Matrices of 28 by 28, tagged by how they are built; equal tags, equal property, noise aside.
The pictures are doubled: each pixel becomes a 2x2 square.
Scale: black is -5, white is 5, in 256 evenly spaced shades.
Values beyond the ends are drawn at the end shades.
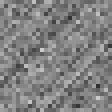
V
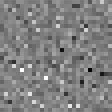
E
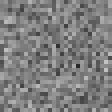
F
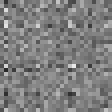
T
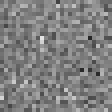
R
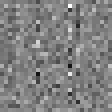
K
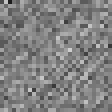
V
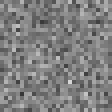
R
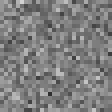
R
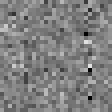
K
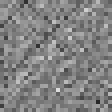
V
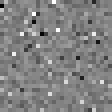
E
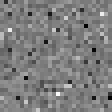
E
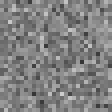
R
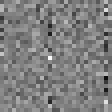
K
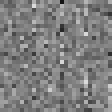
K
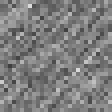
V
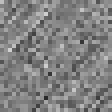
V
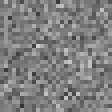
R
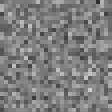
R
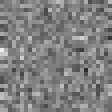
T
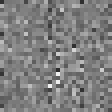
K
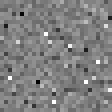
E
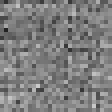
F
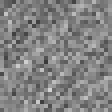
V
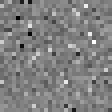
E
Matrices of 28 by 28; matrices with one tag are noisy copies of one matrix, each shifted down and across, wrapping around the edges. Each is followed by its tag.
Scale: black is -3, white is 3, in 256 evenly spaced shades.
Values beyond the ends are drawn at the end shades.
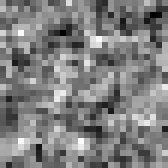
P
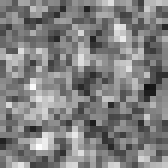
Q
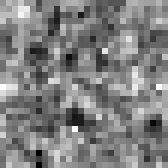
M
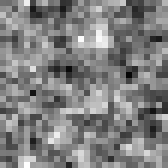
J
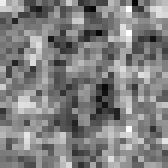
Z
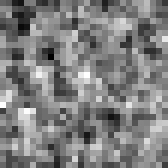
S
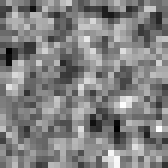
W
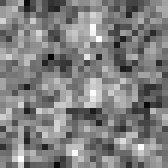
J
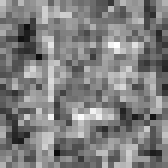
Z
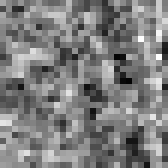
Z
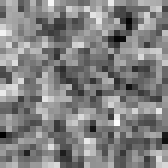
Q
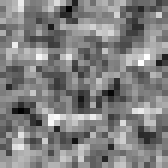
P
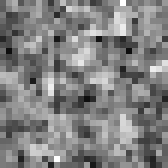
J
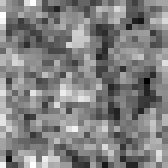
Z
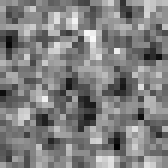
S
